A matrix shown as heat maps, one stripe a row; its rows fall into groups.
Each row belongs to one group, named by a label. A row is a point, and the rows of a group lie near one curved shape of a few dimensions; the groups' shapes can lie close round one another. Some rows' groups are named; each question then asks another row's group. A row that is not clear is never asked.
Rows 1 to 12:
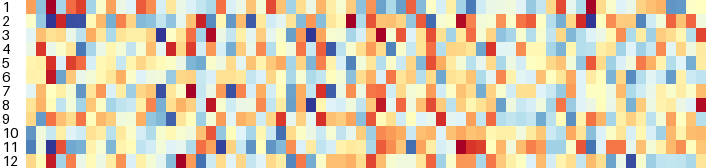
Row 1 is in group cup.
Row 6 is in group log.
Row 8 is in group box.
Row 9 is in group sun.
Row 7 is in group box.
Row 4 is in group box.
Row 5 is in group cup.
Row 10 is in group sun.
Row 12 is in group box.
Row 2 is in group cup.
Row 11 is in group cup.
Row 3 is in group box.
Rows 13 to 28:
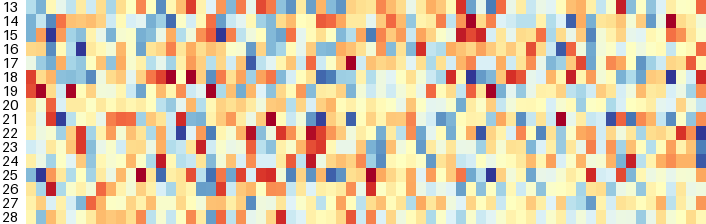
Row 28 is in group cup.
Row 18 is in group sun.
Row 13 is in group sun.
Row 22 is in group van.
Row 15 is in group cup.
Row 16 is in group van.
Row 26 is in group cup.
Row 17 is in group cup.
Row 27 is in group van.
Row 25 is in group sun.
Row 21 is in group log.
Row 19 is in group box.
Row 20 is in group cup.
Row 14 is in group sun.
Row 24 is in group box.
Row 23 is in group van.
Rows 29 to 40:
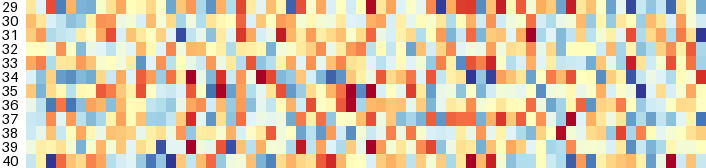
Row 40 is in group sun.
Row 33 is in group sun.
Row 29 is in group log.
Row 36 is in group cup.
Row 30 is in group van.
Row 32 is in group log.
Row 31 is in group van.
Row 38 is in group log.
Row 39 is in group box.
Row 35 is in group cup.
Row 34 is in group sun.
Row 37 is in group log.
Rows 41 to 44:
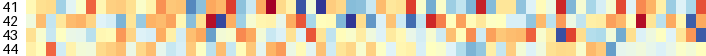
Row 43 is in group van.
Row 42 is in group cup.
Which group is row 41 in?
log
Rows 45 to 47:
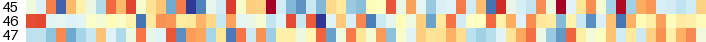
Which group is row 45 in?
log
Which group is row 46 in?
sun
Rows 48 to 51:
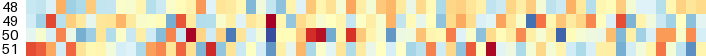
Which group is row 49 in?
log
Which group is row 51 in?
box
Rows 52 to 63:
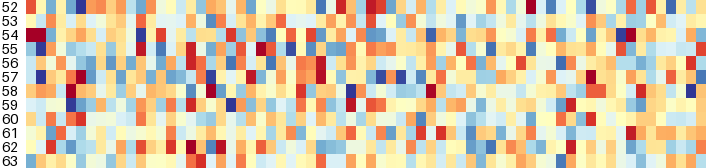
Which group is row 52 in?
van
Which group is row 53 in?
cup
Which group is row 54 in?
sun
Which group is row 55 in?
sun
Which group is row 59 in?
box
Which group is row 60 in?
cup
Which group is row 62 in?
sun
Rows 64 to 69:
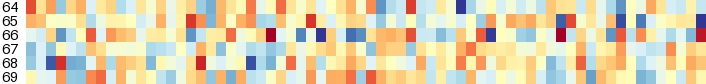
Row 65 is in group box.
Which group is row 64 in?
sun
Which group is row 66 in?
log
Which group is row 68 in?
cup
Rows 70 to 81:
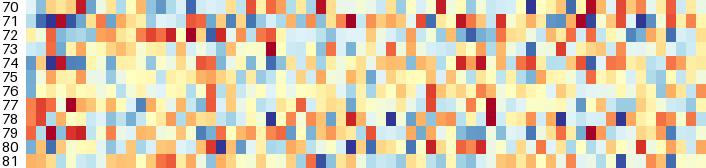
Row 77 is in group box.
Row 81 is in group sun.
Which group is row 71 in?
cup
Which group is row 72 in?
sun
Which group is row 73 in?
log
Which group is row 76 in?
cup
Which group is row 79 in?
cup
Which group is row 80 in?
cup
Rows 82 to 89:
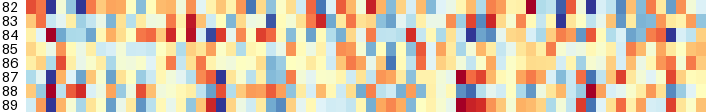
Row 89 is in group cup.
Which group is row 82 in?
van
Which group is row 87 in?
cup
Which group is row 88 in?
cup
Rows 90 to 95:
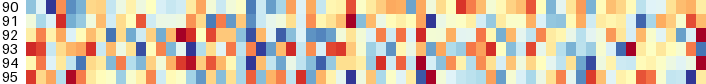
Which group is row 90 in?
cup
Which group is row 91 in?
cup
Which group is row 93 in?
sun
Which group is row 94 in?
van
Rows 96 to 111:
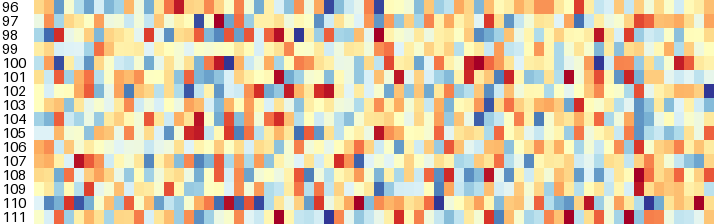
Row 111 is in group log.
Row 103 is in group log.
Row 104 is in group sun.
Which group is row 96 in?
sun
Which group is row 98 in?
sun
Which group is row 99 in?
van
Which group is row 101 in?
log
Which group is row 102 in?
van
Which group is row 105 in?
box
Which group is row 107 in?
box
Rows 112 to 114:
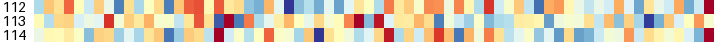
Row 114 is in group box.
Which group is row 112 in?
van
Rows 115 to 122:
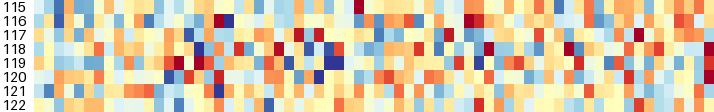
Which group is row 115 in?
cup
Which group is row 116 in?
cup
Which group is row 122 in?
sun
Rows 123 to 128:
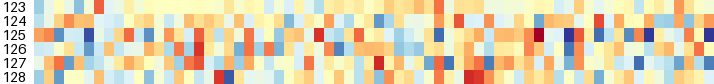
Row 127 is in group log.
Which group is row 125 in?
van
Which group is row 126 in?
box
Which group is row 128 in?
cup
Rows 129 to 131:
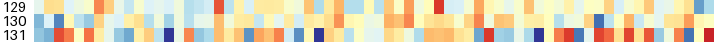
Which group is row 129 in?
cup
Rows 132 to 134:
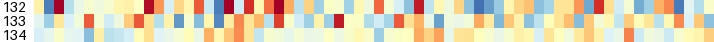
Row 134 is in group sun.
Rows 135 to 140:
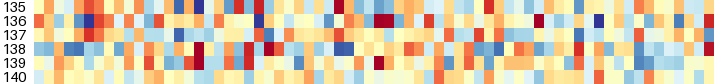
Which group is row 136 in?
van
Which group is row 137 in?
sun
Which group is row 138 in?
sun
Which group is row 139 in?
box
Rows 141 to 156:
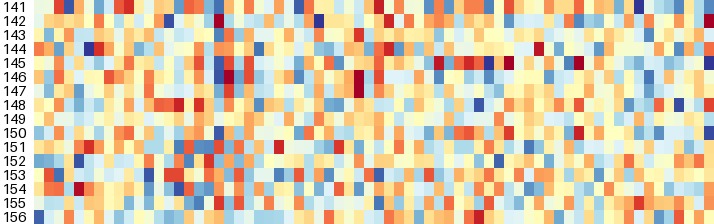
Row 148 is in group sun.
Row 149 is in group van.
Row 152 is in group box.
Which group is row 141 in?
log
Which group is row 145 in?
log
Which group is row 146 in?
cup
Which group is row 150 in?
log
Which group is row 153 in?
sun
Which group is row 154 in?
box
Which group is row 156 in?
sun
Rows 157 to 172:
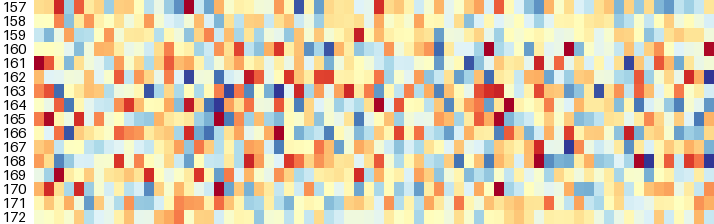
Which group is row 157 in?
box
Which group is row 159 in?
cup
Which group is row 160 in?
log
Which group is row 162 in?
van
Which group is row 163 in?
sun
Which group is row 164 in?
log
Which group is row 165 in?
box
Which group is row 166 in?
log
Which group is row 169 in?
cup
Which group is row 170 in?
box
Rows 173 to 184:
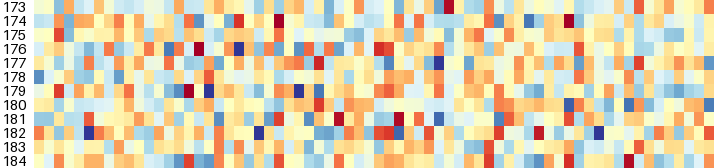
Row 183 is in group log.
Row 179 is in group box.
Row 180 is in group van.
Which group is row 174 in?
log
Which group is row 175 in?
log
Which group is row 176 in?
box
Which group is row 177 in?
box
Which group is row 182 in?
van
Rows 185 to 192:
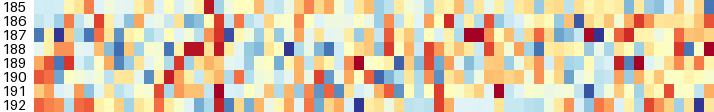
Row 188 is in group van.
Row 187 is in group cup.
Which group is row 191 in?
box
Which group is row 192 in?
cup
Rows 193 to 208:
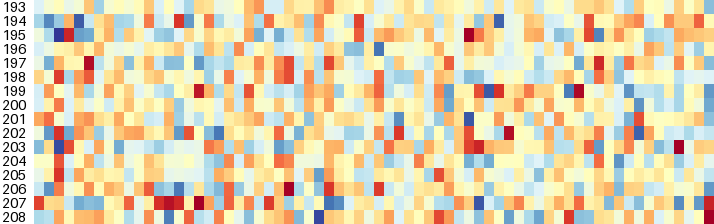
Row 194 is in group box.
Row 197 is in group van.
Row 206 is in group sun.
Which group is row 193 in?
van
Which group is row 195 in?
cup
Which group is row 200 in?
log
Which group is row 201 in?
sun
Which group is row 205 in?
cup
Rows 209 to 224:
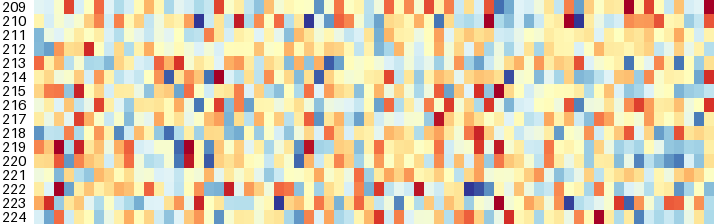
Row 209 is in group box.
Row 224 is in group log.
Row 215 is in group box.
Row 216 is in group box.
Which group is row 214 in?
box
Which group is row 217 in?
cup
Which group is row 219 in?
box
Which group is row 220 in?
box
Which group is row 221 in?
cup
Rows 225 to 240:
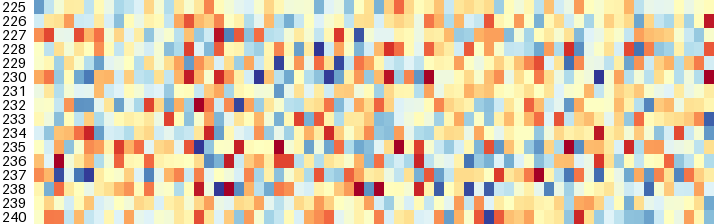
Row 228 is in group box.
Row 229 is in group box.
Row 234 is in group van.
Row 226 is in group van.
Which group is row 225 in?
sun
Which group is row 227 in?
box
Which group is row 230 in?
van
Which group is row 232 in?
box
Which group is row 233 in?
box
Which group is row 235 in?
log
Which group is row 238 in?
cup
